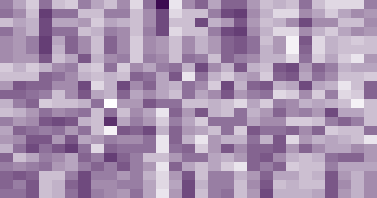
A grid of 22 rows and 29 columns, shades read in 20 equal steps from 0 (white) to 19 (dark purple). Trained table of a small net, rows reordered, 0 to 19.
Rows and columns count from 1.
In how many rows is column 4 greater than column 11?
13
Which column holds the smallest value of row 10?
27
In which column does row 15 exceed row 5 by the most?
23
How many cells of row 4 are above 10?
7
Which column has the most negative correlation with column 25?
1
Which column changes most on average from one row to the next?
16
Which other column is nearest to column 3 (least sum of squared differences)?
2
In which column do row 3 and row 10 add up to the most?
24
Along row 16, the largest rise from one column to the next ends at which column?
14
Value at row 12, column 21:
4
